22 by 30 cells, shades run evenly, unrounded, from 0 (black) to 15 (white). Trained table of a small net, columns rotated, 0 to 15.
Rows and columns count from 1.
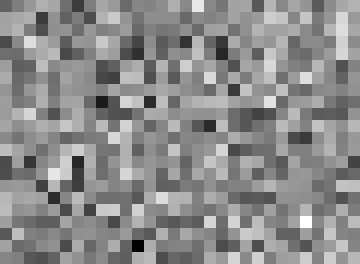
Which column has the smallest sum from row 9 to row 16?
9
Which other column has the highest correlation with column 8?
6
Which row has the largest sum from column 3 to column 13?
11
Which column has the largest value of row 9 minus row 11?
18
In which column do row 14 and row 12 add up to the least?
7
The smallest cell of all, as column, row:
12, 21
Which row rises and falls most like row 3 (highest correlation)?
16
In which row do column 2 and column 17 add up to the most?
1
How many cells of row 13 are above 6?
27
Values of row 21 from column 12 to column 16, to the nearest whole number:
0 10 7 8 8
